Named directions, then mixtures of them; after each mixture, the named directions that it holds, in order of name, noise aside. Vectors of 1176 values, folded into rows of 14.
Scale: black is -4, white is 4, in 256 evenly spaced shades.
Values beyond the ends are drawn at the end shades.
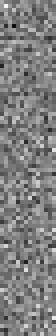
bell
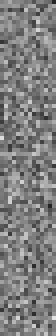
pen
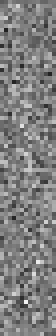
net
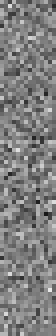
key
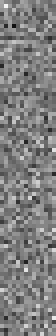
bell.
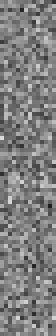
pen.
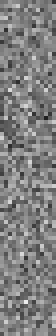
net, pen.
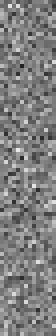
key, net.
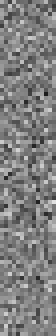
key.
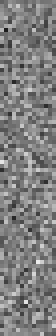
net.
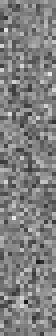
net.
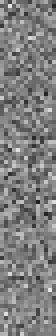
key.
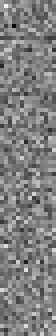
bell.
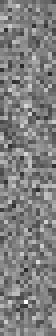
net, pen.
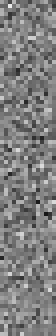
key.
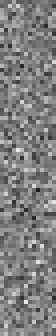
key, net.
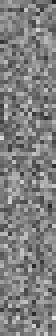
pen.
